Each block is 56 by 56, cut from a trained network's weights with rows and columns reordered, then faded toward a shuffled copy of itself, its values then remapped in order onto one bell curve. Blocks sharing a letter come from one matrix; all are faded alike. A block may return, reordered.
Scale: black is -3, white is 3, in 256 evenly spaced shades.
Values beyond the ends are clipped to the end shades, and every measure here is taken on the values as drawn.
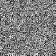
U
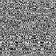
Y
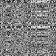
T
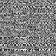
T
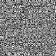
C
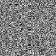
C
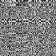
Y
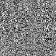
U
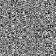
U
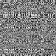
T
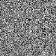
U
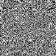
C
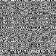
T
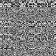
T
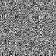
C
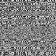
Y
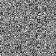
C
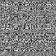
T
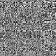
C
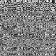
T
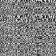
T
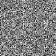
U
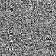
U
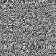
C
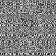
Y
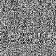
U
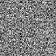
U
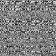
Y
